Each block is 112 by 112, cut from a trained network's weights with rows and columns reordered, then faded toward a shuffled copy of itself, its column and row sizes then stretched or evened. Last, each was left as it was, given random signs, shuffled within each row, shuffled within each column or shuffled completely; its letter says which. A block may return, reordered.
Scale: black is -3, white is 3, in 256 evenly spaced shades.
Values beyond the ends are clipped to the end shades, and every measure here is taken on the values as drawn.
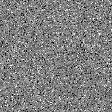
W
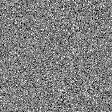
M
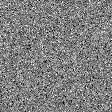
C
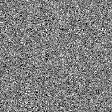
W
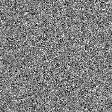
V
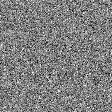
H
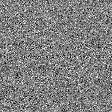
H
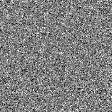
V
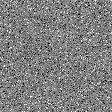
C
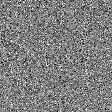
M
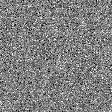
H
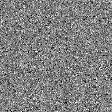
V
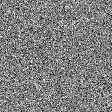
C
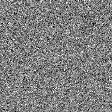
V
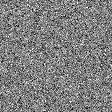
C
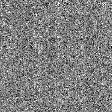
W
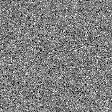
V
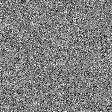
H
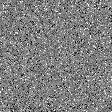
C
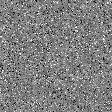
C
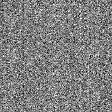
W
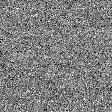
H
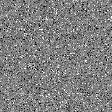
W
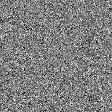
W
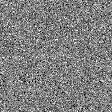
H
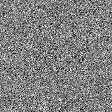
V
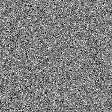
M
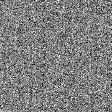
M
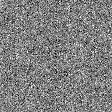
M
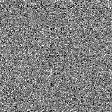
W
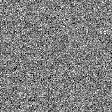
W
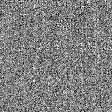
W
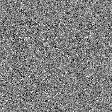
V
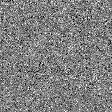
H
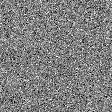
C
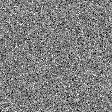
M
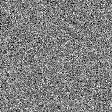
H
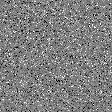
H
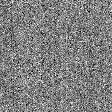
M
